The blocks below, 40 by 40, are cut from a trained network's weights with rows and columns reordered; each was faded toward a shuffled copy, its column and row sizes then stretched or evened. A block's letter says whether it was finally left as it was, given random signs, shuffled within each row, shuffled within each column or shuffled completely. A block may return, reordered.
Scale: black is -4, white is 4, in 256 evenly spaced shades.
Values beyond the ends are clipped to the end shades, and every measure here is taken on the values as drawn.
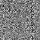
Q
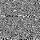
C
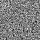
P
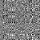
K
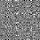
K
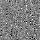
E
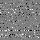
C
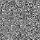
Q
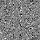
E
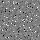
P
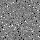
P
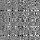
K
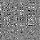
K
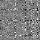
Q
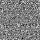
C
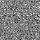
C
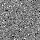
P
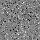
P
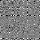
K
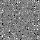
E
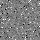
P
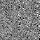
E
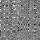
K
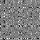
K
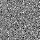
E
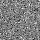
P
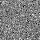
P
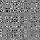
K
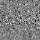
C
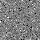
P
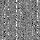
E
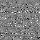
C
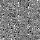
E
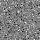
P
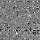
Q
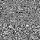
C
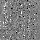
E
